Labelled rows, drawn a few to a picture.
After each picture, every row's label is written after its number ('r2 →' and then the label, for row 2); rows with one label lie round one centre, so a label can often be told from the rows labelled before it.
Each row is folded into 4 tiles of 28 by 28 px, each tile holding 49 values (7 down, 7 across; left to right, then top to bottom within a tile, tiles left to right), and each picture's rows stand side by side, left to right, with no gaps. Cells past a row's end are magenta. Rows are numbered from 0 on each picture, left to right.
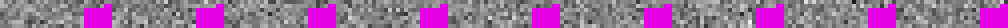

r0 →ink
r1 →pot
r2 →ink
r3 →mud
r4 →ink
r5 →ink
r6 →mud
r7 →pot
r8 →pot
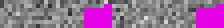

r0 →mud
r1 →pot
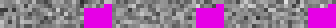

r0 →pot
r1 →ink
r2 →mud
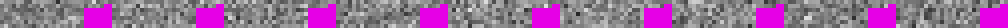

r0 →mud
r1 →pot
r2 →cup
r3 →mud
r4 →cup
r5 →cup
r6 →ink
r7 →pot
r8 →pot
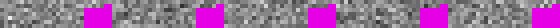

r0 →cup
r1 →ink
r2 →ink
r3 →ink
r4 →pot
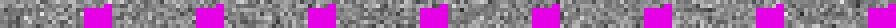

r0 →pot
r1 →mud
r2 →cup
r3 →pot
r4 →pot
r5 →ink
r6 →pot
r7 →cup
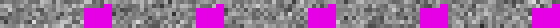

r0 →ink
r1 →pot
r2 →pot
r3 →pot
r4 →mud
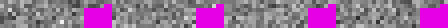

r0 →ink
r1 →pot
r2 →pot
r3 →ink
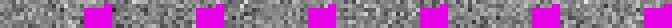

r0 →mud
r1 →pot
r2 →pot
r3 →pot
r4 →mud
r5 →mud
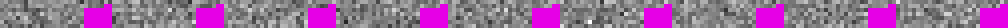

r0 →pot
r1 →ink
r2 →ink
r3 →pot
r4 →mud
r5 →pot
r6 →pot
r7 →cup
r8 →pot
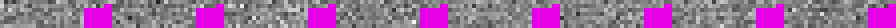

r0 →ink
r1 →cup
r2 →mud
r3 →mud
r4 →pot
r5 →cup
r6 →pot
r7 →ink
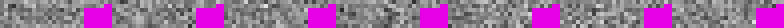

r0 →mud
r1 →pot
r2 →pot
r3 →cup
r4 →cup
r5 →pot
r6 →ink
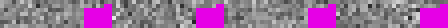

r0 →ink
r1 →mud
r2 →ink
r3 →cup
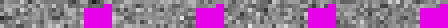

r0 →ink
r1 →cup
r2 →cup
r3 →pot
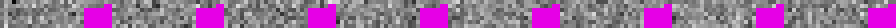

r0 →mud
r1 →pot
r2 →pot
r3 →ink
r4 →ink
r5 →cup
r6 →ink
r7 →cup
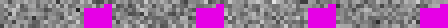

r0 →mud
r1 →cup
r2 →cup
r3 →mud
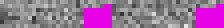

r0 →ink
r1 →mud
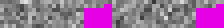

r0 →mud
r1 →pot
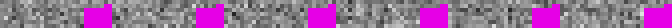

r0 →cup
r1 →ink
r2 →pot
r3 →ink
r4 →pot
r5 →pot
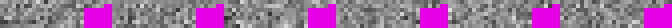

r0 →cup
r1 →pot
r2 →ink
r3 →pot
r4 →ink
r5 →mud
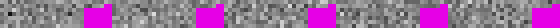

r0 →mud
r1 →pot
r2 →mud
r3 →pot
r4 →pot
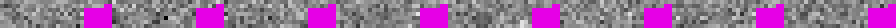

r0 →cup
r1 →ink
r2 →pot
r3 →cup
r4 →mud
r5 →ink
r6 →cup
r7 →cup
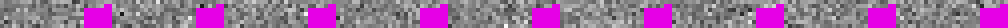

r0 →cup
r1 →mud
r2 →cup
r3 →pot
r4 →mud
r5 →ink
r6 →mud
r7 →ink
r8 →cup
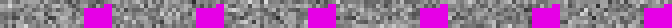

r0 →ink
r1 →pot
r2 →ink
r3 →ink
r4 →mud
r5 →mud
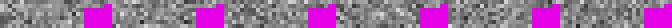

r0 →ink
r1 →cup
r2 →mud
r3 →cup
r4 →ink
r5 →pot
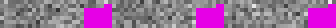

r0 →mud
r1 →cup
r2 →mud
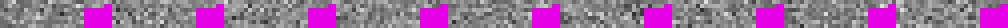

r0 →cup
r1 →cup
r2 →ink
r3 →ink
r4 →cup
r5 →ink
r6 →pot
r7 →pot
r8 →ink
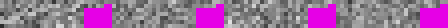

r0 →mud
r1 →cup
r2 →pot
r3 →ink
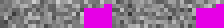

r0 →cup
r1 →cup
